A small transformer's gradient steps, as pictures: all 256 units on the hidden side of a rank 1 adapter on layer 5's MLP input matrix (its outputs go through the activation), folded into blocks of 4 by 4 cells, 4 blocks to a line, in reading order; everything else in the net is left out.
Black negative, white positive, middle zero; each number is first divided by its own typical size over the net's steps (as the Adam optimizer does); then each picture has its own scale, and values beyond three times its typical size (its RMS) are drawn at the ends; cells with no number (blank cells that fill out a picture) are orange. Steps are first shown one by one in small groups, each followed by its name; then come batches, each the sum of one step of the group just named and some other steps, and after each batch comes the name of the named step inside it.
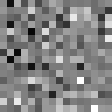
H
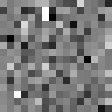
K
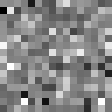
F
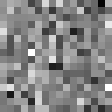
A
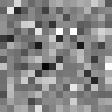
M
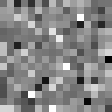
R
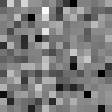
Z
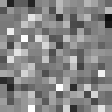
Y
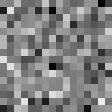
F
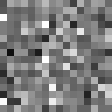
Z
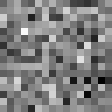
Z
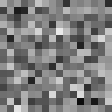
M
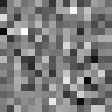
H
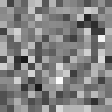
R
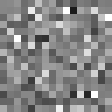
Z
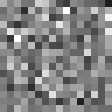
K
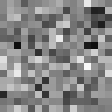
R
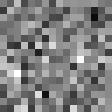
F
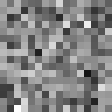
Y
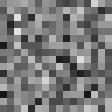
Z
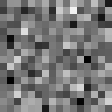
K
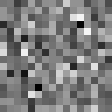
R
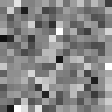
M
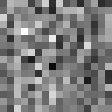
A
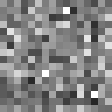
K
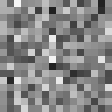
A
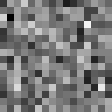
Z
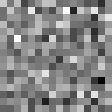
A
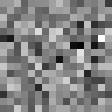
M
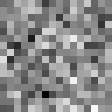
H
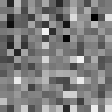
H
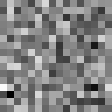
A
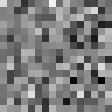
R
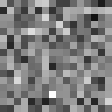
K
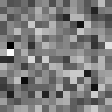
Y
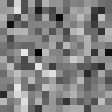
H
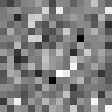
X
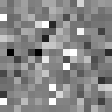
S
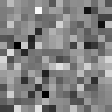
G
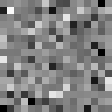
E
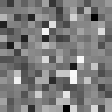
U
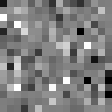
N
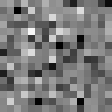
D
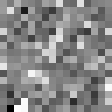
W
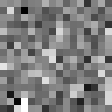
W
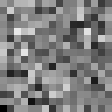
E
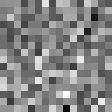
U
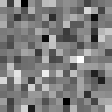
U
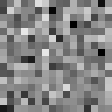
E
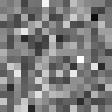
U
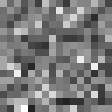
X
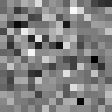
D
